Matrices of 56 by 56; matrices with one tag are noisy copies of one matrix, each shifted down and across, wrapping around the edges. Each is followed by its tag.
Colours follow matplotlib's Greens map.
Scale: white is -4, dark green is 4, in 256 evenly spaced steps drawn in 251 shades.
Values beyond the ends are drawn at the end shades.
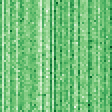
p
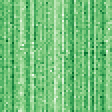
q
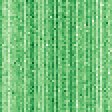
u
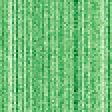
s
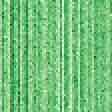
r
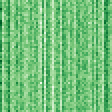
r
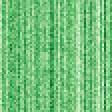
s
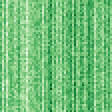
u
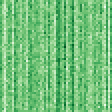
r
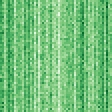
u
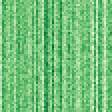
r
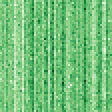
q
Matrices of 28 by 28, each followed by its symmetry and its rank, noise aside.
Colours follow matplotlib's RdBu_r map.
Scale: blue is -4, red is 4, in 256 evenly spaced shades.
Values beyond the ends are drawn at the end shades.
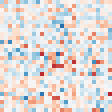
no symmetry, rank eight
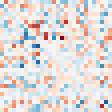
antisymmetric, rank six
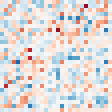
symmetric, rank six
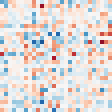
no symmetry, rank six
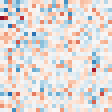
no symmetry, rank eight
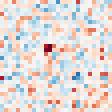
symmetric, rank eight
